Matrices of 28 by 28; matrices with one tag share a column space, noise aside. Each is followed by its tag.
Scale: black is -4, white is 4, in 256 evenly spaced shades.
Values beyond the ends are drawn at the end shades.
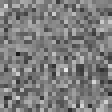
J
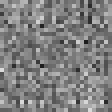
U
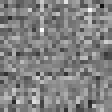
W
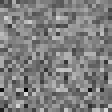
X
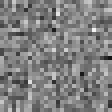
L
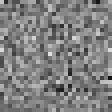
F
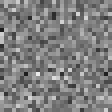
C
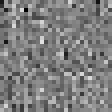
W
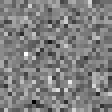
X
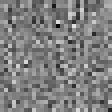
U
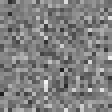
X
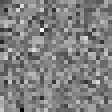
L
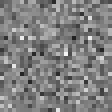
F
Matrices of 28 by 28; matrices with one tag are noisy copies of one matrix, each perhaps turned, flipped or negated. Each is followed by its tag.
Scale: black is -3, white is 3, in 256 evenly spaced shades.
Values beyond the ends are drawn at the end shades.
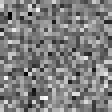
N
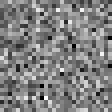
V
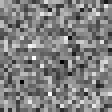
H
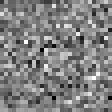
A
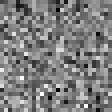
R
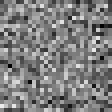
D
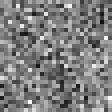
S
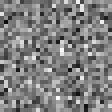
N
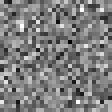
N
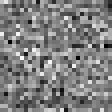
H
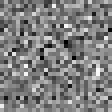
A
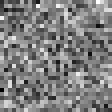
S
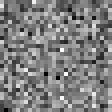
H
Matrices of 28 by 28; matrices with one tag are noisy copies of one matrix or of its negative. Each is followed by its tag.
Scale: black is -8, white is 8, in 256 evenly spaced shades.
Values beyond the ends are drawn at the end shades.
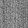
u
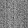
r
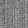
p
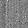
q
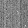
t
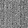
t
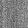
u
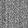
q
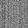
q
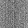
r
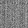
p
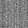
q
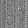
p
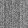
t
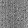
r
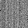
q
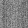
u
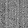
q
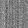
q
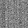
q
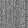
p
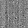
q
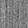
q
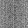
r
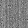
q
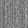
p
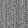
p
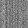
q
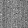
u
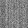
q
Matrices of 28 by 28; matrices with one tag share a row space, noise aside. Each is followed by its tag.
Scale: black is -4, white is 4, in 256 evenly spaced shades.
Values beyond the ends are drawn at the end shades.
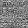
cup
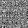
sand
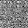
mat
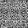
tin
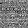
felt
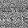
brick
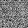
sand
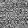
mat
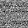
mat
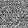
sand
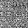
mat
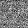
sand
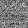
brick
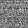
felt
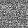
sand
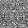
brick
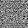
tin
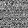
mat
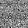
sand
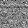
tin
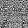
tin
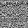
sand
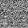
tin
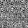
tin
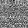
felt
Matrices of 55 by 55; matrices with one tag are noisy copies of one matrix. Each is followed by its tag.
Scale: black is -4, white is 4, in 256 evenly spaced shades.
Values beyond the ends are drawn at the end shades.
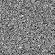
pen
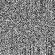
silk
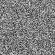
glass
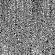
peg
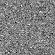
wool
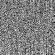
silk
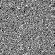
pen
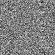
wool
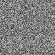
pen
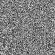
glass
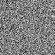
pen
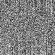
silk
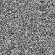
wool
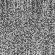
peg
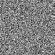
pen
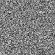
wool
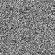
pen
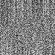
peg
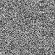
wool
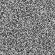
glass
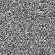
wool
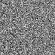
glass
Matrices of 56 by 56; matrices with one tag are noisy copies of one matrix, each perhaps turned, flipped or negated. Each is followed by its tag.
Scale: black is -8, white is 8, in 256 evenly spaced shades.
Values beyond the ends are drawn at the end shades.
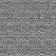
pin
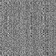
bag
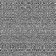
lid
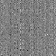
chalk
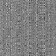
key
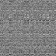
chalk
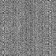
lid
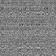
bag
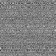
lid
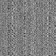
bag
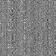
bag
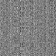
chalk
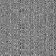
chalk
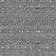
bag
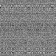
lid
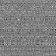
key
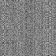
lid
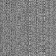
key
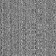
chalk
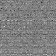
chalk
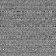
key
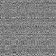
pin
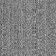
chalk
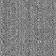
pin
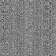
lid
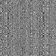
bag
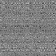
lid
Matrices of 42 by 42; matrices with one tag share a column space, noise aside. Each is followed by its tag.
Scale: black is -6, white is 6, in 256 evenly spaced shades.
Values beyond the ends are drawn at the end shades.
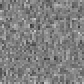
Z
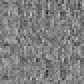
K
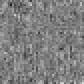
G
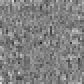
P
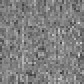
P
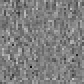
K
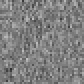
Z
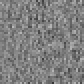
Z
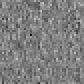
Z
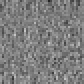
P
